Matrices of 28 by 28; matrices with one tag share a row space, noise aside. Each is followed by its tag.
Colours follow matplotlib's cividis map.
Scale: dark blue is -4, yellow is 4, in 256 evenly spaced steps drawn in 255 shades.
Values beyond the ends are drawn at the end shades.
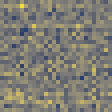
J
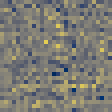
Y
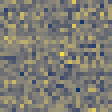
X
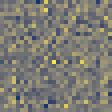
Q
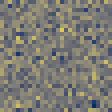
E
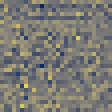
J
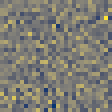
Q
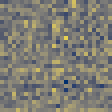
Y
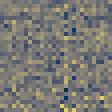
Y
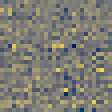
Y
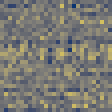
X
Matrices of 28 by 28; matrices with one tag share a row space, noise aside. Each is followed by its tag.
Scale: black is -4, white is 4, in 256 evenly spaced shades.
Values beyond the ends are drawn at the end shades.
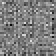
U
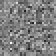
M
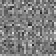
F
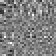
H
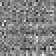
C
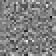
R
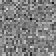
U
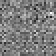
C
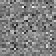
R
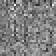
R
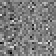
H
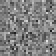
R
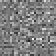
M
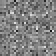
R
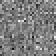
F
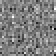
F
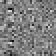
H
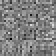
U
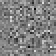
M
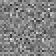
M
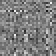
R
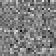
M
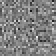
U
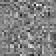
M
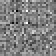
R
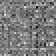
C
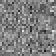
U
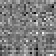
C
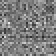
C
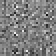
R
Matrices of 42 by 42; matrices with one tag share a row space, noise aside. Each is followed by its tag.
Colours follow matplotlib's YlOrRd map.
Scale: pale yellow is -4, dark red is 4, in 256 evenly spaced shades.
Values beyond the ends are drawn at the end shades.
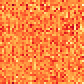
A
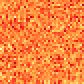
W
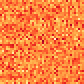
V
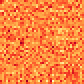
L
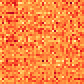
V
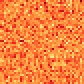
L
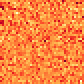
W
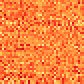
V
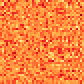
L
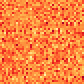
A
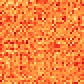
V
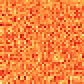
W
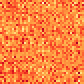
V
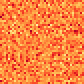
W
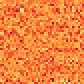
L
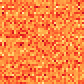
V
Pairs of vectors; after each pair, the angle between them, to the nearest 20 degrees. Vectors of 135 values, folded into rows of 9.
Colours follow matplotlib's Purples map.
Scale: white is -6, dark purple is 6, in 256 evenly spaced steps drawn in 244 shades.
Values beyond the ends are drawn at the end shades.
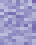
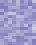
160 degrees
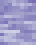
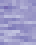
40 degrees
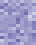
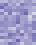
20 degrees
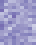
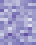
40 degrees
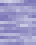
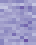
120 degrees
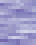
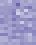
120 degrees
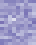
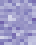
40 degrees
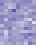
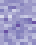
120 degrees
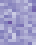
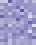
100 degrees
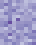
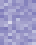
160 degrees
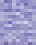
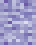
20 degrees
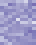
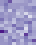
100 degrees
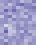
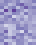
40 degrees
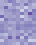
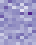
40 degrees
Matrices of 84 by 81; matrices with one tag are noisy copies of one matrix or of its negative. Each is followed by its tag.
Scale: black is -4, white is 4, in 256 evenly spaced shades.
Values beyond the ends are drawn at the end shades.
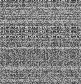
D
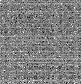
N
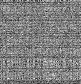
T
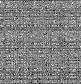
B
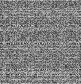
B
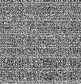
T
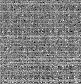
N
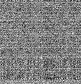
T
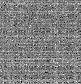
N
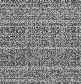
D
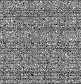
B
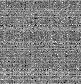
B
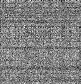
D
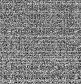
N
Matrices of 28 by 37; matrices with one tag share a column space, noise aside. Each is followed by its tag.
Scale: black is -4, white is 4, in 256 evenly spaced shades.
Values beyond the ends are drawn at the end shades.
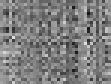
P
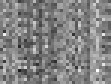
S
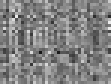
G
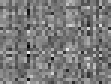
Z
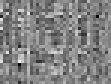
G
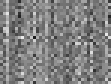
P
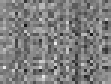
S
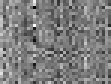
Z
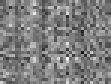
Z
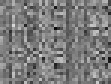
Z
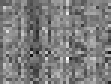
Z
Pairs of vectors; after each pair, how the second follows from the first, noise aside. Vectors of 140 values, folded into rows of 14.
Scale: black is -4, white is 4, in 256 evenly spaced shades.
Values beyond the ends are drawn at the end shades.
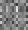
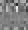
partly zeroed.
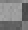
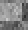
copied.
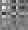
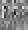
sign-scrambled.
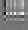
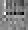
negated.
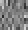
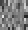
negated.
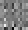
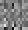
copied.
